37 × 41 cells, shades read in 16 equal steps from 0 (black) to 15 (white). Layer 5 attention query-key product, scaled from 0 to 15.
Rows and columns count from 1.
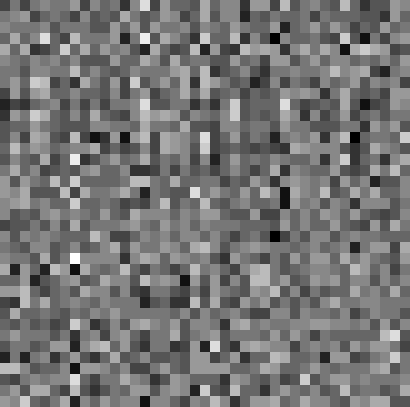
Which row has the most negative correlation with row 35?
34
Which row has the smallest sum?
10
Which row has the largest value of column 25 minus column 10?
30
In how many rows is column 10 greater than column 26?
14
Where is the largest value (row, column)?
24, 8
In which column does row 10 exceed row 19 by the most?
29
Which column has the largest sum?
21
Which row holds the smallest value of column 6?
33
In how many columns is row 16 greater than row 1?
16
